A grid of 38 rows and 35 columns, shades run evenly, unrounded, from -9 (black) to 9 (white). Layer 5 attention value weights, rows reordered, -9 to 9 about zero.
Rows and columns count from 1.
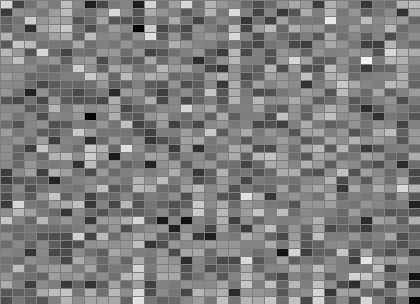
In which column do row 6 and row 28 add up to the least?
31
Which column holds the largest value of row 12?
18
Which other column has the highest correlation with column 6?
5
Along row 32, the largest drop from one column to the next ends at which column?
26
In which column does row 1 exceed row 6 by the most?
1
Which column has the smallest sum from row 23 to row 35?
35
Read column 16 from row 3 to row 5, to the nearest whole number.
-1 -4 -3
